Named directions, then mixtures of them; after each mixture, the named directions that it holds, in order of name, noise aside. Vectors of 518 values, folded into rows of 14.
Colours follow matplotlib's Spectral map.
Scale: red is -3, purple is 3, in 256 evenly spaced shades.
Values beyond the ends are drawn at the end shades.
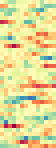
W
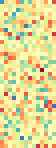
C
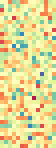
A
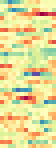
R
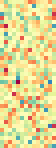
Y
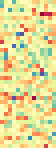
A, C, R.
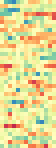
R, W, Y.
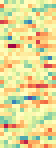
W.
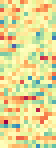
A, C, W.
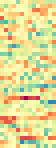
C, R, W.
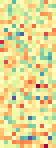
A, C, W.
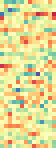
R, W, Y.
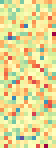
C, W, Y.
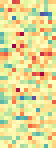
A, R.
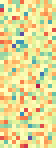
A.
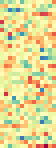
C, R, W.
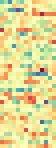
C, R.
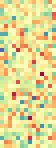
A, Y.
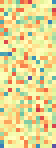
A, C, Y.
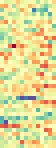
A, R, W.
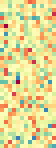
Y.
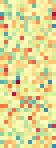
Y.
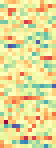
W.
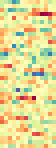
A, R.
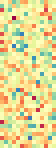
A.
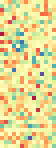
A.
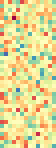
A, C.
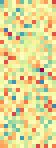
C.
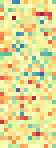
A, R.
